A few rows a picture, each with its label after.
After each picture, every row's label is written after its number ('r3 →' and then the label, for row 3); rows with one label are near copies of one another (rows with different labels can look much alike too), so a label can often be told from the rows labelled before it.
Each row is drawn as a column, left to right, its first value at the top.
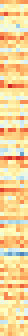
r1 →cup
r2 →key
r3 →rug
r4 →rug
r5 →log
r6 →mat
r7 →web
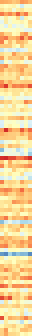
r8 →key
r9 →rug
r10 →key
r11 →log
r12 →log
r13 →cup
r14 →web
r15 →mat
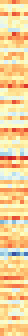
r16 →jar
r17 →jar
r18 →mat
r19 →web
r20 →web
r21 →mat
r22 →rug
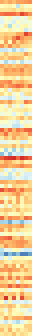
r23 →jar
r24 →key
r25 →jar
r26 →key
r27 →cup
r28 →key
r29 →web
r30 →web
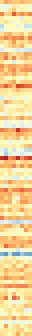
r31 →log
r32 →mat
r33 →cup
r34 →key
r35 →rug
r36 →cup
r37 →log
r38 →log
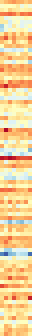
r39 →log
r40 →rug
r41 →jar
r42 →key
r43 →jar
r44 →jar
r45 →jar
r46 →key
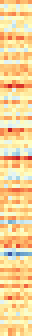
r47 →cup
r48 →mat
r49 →rug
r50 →jar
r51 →mat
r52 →rug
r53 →log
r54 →mat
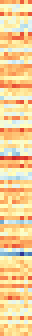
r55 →jar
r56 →mat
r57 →key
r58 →mat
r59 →mat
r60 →web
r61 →log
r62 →web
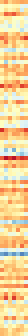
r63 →rug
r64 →key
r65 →log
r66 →key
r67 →jar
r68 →mat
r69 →cup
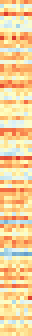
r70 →cup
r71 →jar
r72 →jar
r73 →cup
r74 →log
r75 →cup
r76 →web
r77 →key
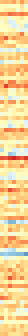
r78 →key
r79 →rug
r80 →jar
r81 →jar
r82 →log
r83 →web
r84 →log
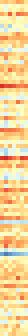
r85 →log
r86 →mat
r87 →log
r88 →rug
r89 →web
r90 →key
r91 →log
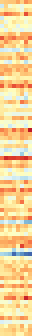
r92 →cup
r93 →key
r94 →key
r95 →rug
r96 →log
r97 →mat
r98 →key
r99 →rug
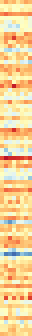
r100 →log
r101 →key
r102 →jar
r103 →rug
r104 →log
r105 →key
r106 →web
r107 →key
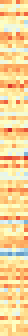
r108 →web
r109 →web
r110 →rug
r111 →log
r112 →web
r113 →rug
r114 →jar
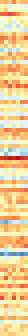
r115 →key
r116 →jar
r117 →log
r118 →key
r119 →log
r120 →mat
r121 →mat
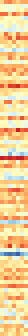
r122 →log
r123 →web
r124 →mat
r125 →log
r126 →rug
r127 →mat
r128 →cup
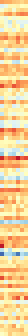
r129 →mat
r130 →cup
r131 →jar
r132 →mat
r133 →key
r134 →jar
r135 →key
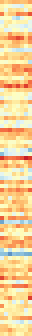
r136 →jar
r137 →mat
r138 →rug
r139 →cup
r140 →cup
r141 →cup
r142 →log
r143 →key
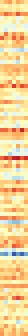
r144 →rug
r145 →web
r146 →jar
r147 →rug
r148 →key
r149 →rug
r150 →log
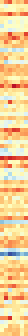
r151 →log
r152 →key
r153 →web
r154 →rug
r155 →rug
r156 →key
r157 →web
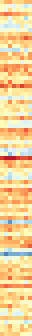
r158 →log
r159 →log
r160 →jar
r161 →log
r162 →log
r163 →mat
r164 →cup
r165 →mat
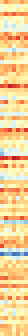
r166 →mat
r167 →web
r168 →rug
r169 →log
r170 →rug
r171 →web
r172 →rug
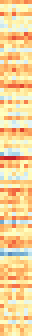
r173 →jar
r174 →log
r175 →mat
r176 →cup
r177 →mat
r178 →rug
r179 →web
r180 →cup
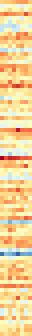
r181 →log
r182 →log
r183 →jar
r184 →log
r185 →rug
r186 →cup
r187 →web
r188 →rug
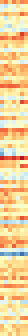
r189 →mat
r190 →cup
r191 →log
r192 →mat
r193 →rug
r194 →web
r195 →web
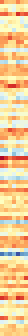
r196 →key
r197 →key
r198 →rug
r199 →mat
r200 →key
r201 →key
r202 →jar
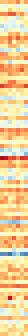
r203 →log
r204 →log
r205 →key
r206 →jar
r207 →cup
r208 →log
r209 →mat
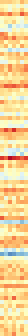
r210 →web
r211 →rug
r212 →log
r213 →rug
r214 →log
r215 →jar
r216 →log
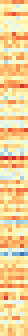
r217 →mat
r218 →key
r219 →jar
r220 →web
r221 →cup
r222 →mat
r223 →rug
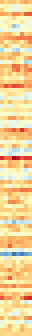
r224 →key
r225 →rug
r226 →mat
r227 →log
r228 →log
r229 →rug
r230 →key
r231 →key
